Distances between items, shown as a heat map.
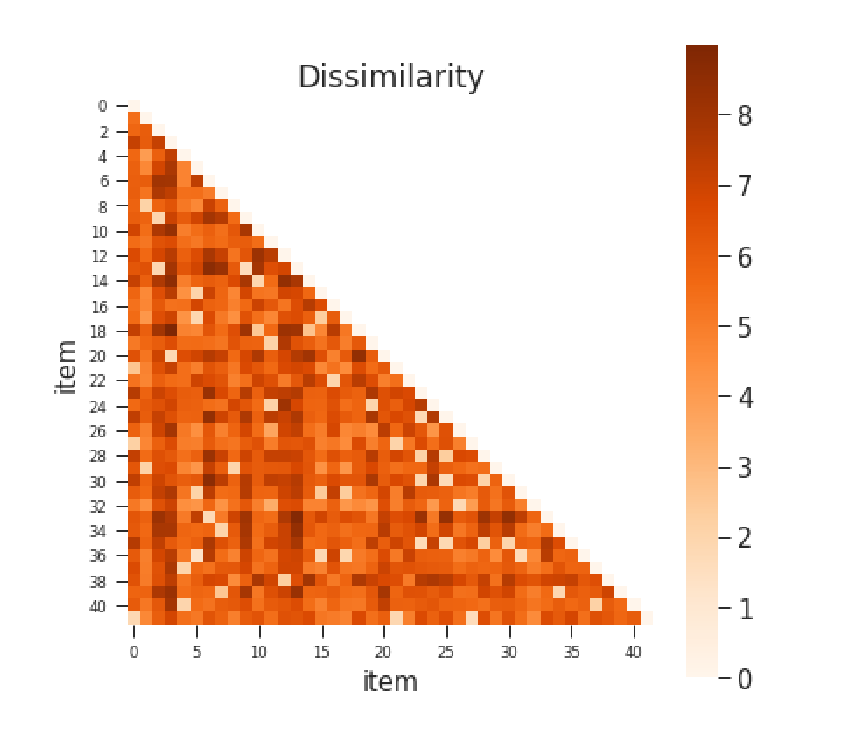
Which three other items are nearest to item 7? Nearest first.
34, 39, 32
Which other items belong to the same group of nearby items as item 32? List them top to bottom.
26
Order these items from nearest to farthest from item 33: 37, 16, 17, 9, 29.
37, 16, 17, 29, 9
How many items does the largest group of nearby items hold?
5
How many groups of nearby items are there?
14
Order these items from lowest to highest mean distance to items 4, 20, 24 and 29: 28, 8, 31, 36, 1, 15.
1, 8, 15, 36, 31, 28
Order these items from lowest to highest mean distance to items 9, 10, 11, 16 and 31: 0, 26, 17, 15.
17, 15, 26, 0
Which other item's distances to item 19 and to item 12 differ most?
24
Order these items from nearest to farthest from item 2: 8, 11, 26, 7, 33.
8, 11, 26, 7, 33
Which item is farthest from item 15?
3
